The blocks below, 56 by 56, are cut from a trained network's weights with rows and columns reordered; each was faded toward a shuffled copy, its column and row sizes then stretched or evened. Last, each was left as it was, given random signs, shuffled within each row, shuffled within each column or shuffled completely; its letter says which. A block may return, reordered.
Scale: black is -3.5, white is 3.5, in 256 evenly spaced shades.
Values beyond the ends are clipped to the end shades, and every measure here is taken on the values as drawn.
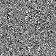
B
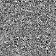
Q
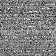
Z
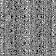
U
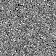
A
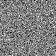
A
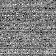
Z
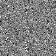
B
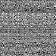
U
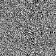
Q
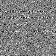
Z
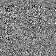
Q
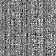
U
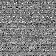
Z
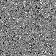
A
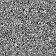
Z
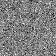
A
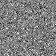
Z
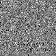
Z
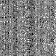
U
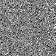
B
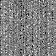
B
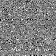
Z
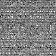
U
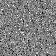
A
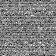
Z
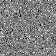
Z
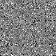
Q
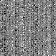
U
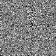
Q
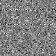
Z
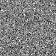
Z
